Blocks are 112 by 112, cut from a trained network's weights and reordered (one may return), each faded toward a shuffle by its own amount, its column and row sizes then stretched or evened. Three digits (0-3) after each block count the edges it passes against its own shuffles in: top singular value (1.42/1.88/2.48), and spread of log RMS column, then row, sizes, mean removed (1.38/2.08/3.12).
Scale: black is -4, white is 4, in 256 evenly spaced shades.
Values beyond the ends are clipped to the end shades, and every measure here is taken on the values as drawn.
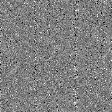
0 2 0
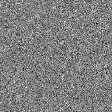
1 1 0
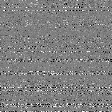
2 0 3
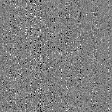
0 3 0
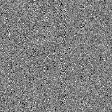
1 2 0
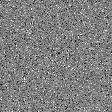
0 0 0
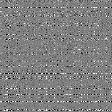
3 2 3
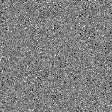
1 1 0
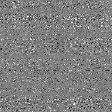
0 1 3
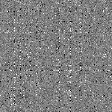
1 2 1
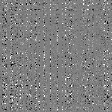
1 3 2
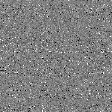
0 1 2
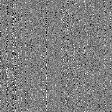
1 3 0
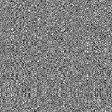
3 2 1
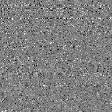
2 0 2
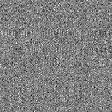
2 0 1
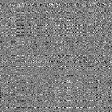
3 1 3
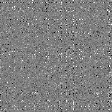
1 2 2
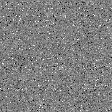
0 0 2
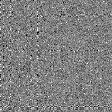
2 1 1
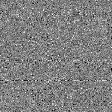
2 0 1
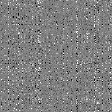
2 3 1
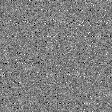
0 0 2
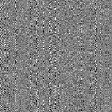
3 3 0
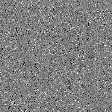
1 1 0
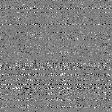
2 2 3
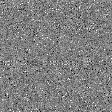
1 0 1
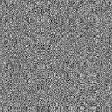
3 2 1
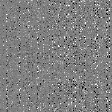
0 3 1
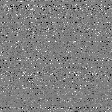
0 0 3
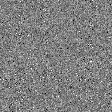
0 1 0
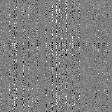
2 3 1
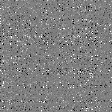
0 2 2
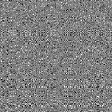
3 2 2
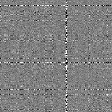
3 2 2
